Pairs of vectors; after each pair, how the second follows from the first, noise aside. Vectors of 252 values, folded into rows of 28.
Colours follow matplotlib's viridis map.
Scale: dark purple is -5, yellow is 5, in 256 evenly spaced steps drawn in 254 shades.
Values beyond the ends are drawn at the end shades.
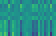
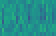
wrapped around, shrunk.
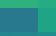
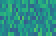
shuffled.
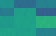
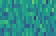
shuffled.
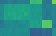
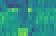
wrapped around.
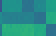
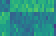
reversed.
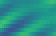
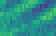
reversed.
